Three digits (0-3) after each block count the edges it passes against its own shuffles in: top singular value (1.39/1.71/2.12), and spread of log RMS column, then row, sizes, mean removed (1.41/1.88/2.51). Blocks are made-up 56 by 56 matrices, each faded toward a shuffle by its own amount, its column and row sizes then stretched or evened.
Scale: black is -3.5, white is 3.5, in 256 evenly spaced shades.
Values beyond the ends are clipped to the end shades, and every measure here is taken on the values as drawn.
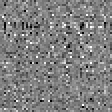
2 2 2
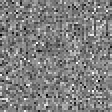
2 1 0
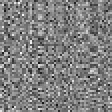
3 2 0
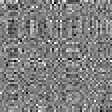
3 0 2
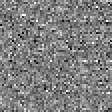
1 0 1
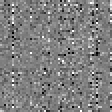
1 3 1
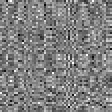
3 1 1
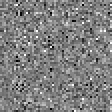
1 2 1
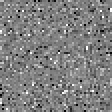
1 0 1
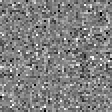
0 1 1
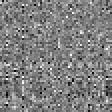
2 2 1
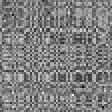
3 0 2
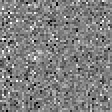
1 2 0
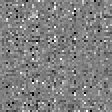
1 2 1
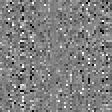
2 3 0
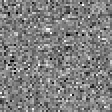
1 0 0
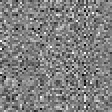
3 2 0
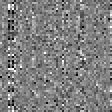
3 3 0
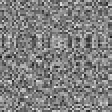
3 0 1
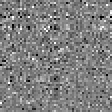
2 2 1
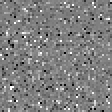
0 1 1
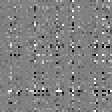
2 3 3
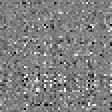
1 2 3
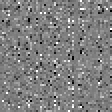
0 3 0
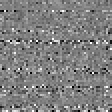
1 0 3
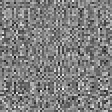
3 2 1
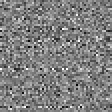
2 0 2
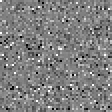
1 0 2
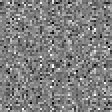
2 2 0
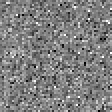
0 0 0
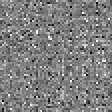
1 2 1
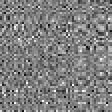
3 0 2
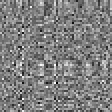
3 2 1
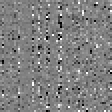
1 3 0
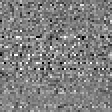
1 1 3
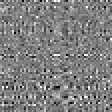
3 0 3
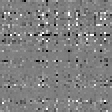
2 2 3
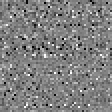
1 0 2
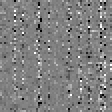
1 3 0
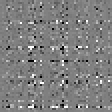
3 3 3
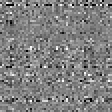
2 1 3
